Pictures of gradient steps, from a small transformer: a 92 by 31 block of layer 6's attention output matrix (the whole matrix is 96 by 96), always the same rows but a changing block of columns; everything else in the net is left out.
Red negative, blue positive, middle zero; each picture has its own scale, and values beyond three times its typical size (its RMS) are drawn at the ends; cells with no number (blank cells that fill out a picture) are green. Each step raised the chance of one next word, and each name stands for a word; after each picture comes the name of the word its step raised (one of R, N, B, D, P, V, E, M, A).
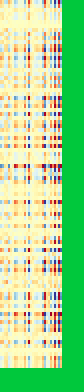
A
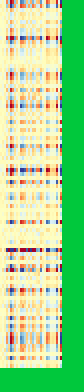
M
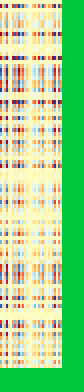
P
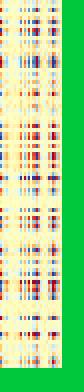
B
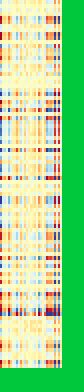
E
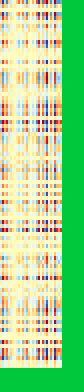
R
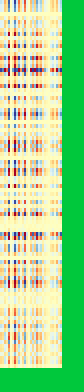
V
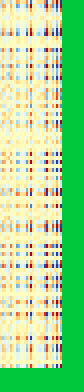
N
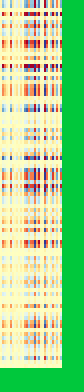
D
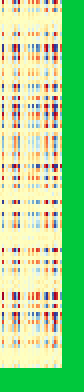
A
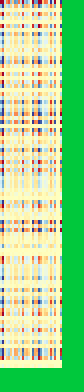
R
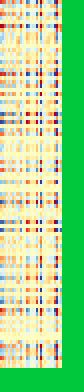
R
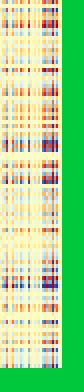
V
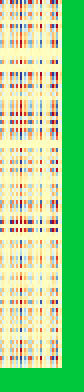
R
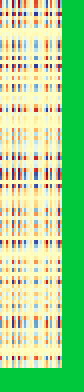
D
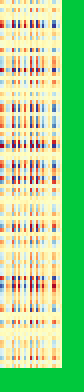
V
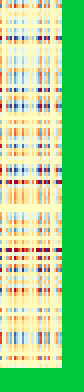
M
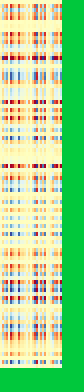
P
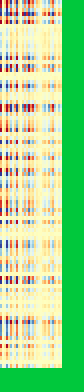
D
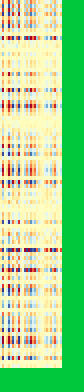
M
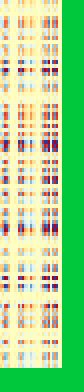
V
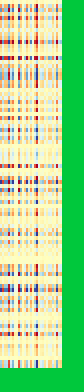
P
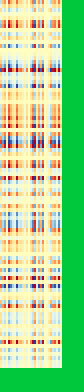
V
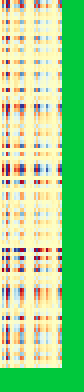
M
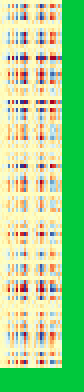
P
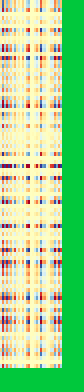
A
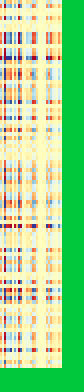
P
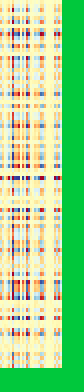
B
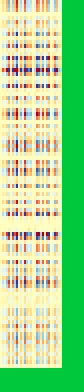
V
